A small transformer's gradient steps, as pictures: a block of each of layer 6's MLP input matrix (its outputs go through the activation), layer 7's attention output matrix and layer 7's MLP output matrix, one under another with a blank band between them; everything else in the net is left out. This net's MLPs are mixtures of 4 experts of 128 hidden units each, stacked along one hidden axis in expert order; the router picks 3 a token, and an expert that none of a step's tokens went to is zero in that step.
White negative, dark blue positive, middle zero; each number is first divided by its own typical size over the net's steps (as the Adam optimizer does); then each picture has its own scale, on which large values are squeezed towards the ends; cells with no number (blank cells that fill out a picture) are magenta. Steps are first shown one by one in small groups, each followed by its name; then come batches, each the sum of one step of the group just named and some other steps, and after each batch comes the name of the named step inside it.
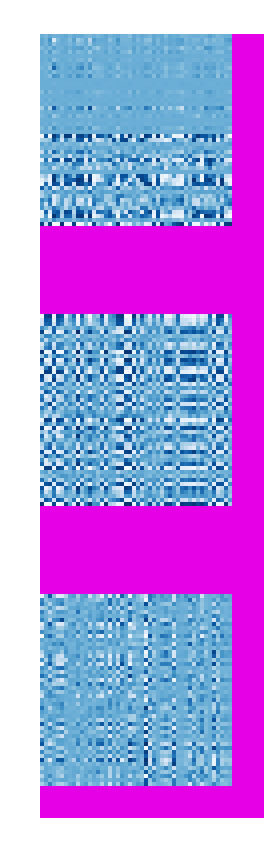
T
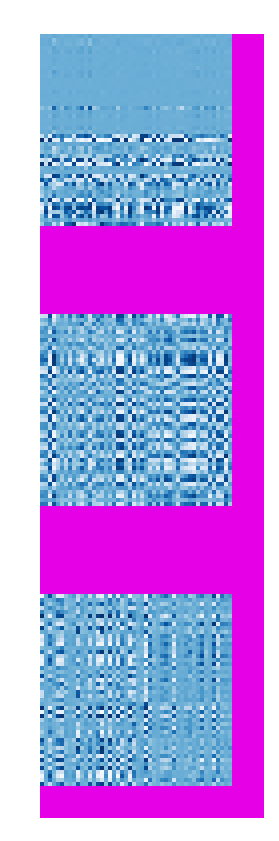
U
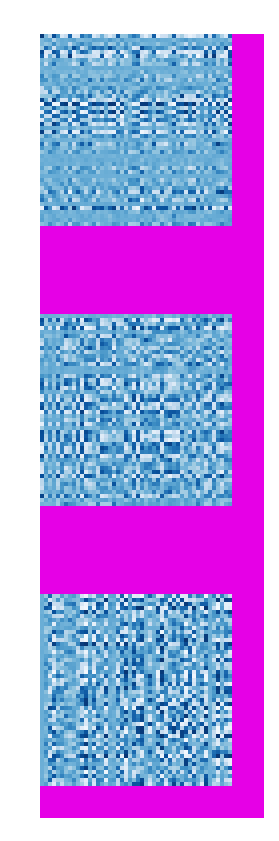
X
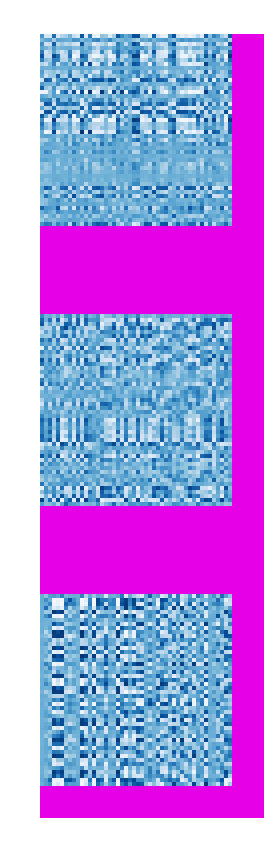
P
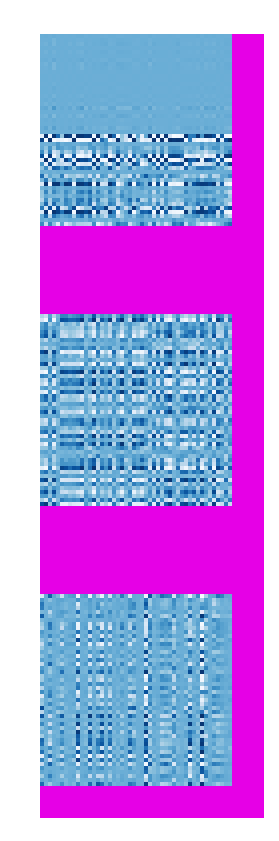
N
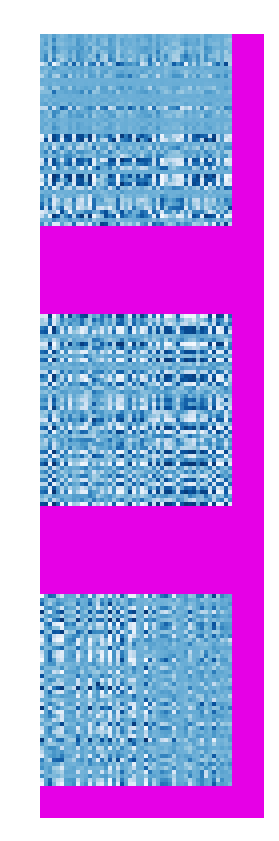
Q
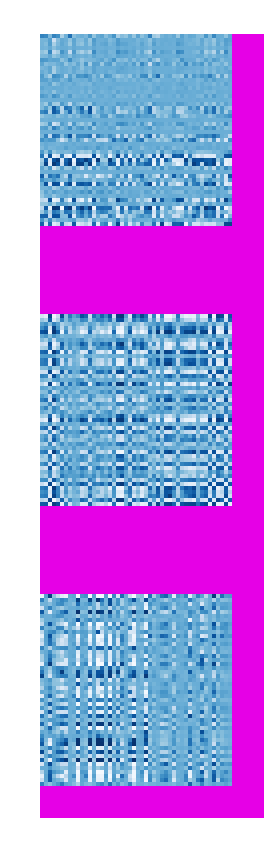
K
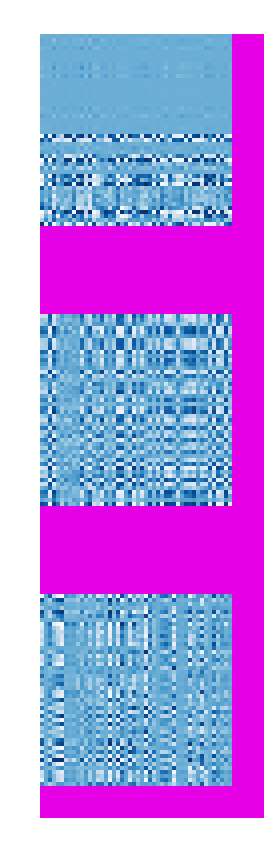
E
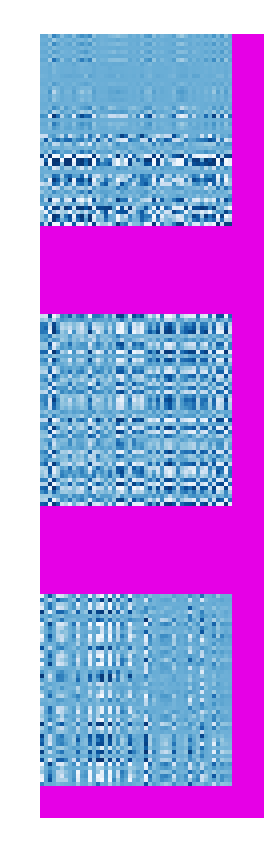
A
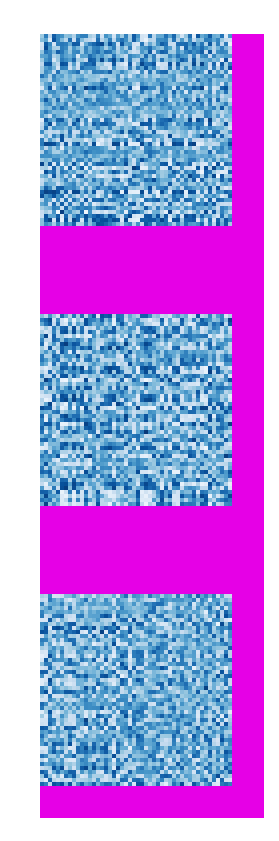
U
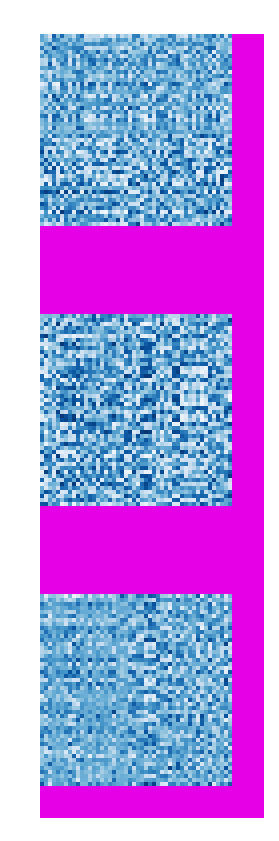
N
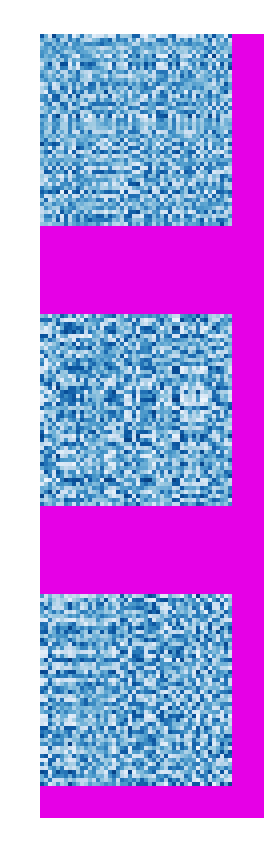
X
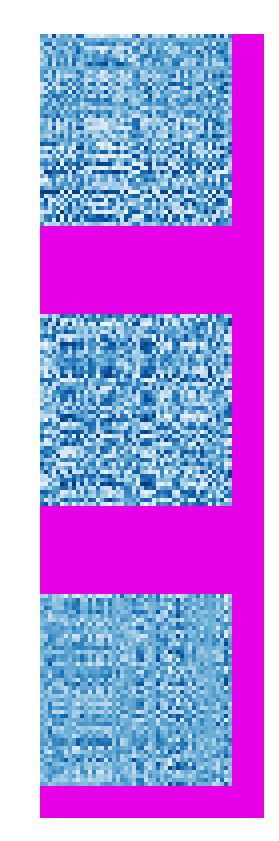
K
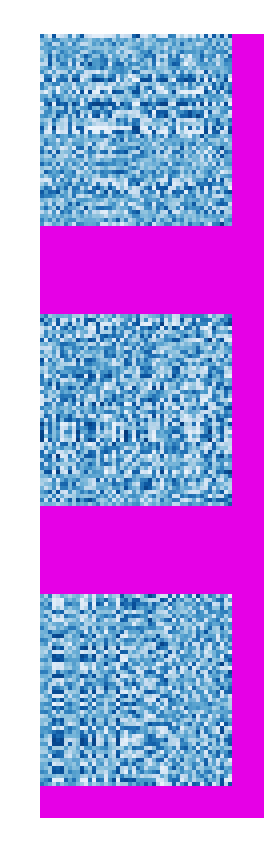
P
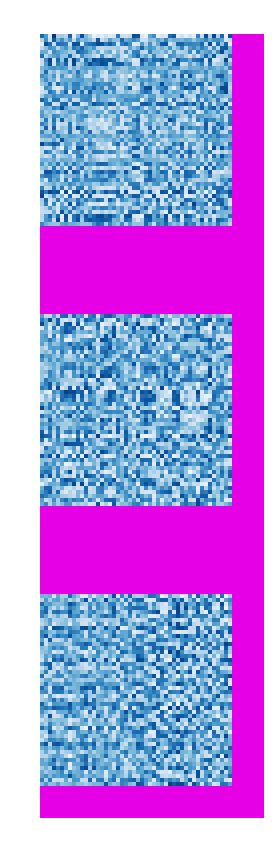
X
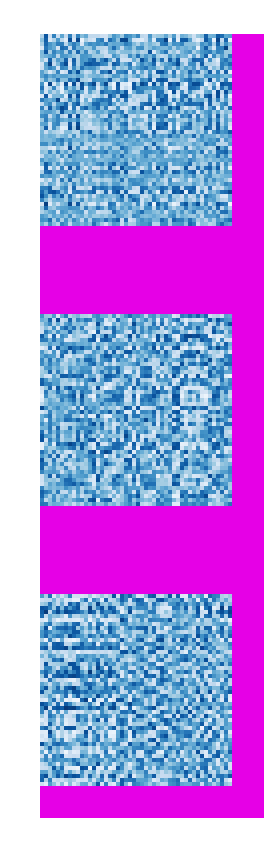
X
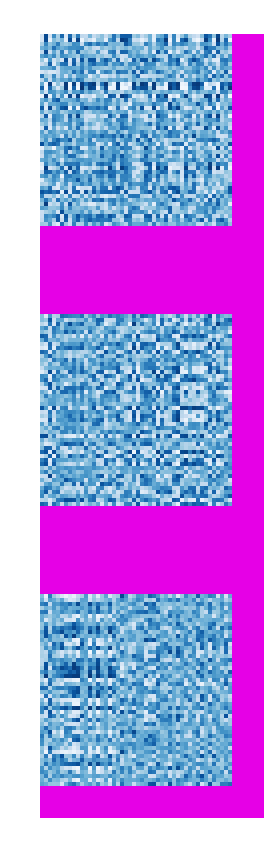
Q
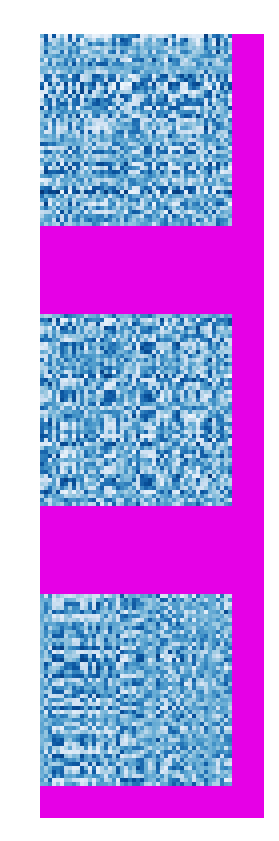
P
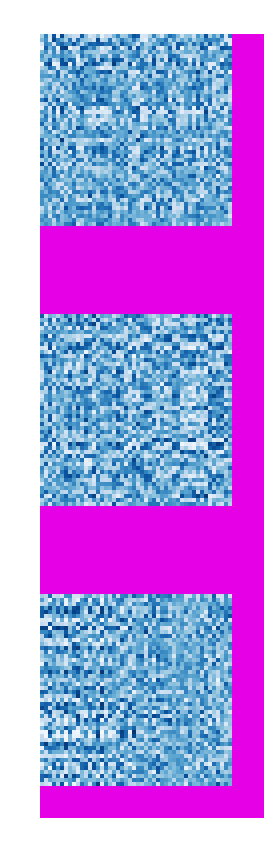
U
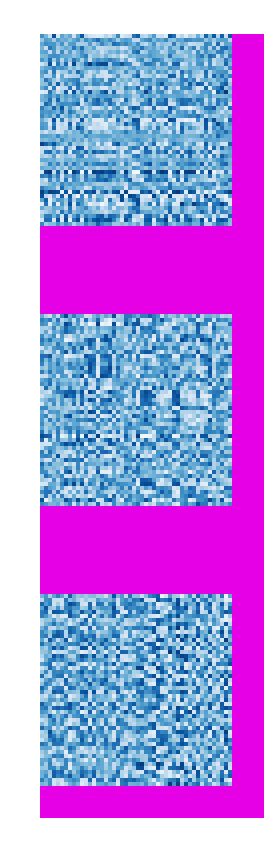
P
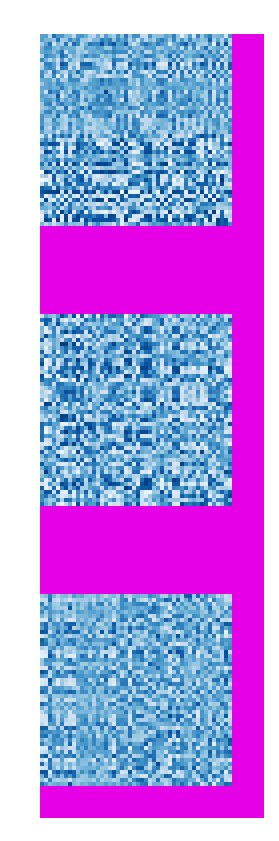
T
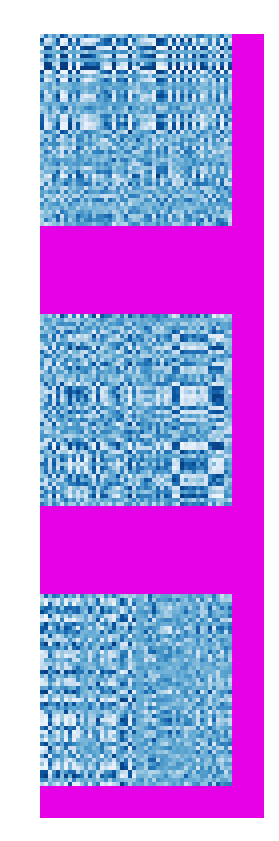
Q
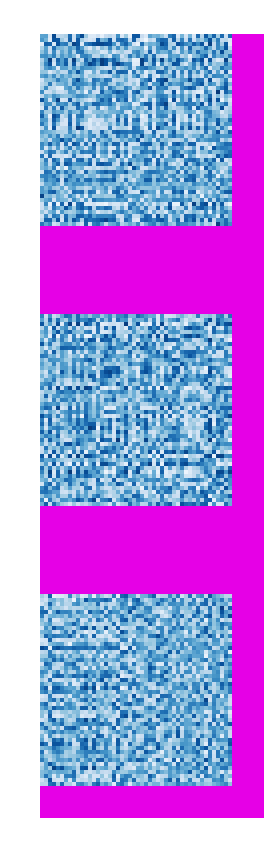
A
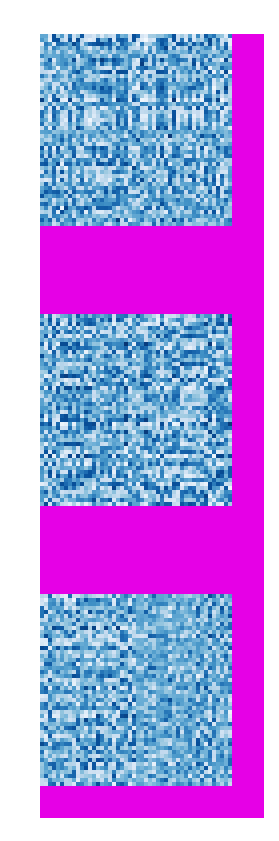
K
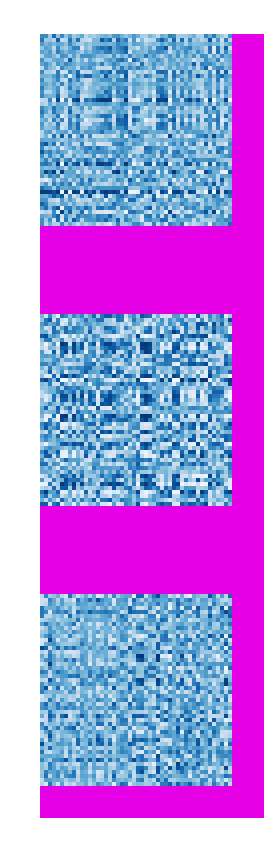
K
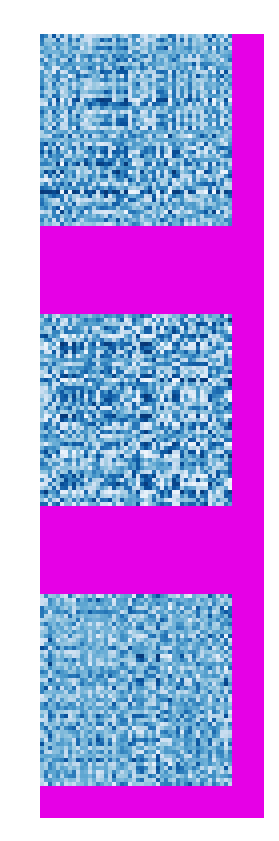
K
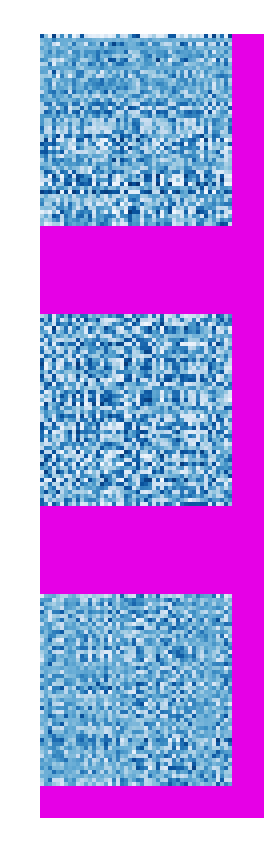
Q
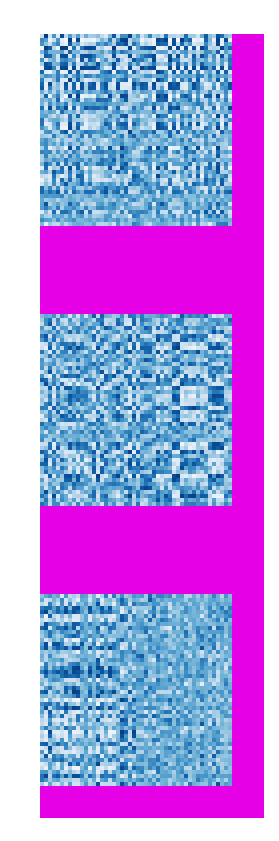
E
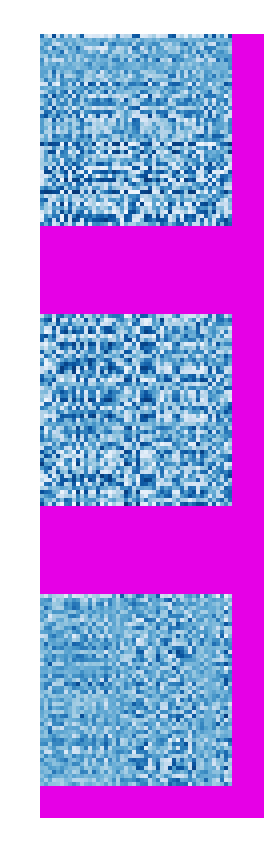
T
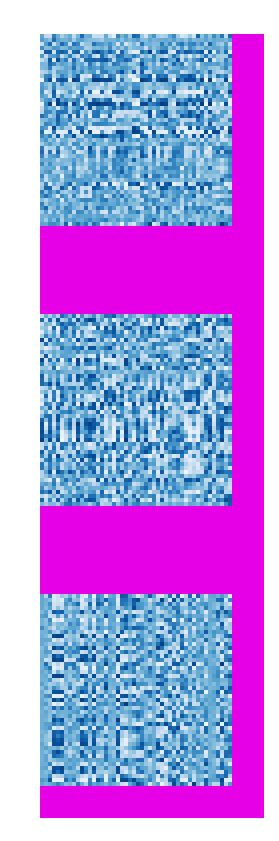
P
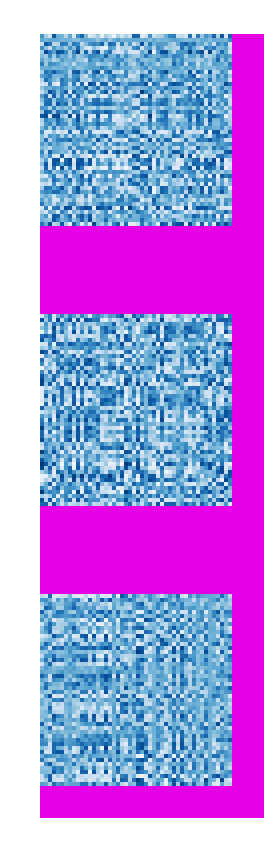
A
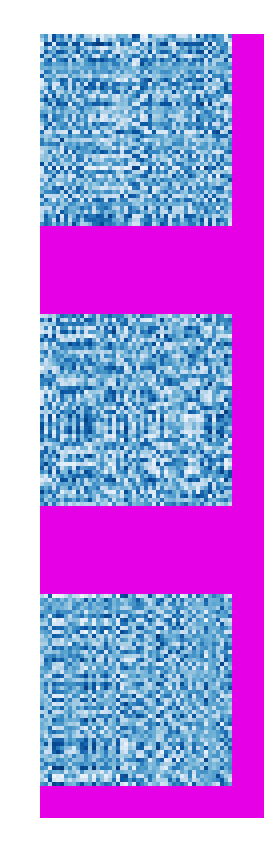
U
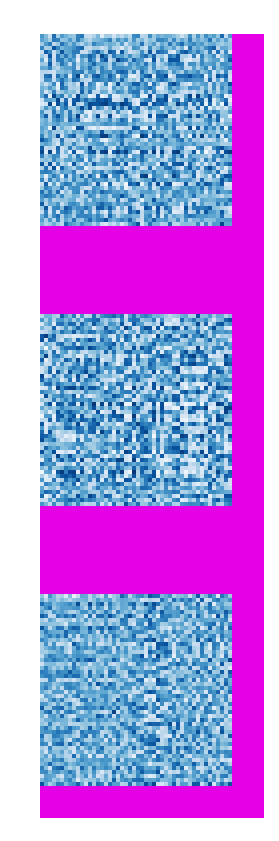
U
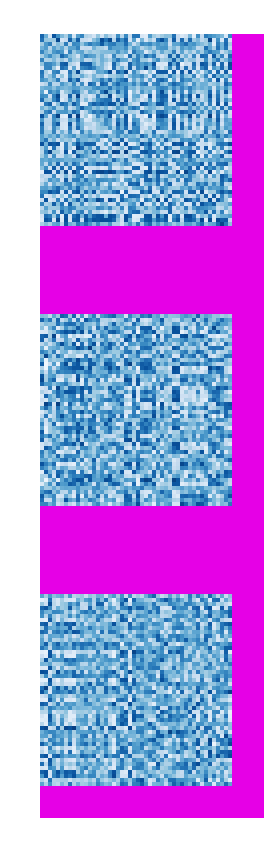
X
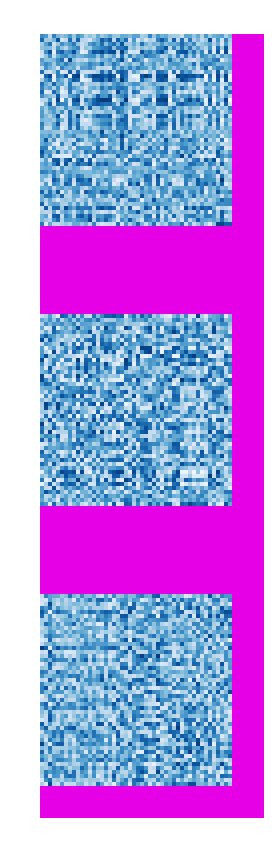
A
